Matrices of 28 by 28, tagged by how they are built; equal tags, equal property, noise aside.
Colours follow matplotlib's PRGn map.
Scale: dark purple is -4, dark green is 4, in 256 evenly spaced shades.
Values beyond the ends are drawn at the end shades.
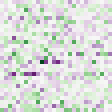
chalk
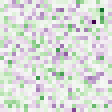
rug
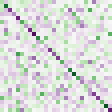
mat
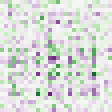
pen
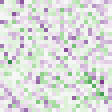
rug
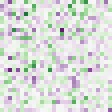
pen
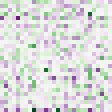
pen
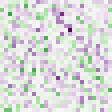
rug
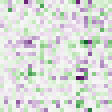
pen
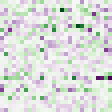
chalk
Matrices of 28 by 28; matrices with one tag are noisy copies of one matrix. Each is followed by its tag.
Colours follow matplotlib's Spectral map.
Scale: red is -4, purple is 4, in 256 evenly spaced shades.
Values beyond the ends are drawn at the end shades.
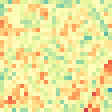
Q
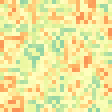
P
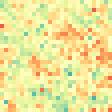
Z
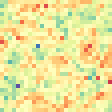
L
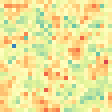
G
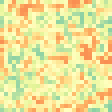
L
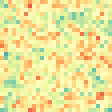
L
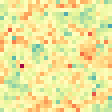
L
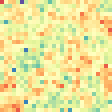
P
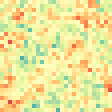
P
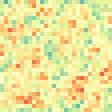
Q
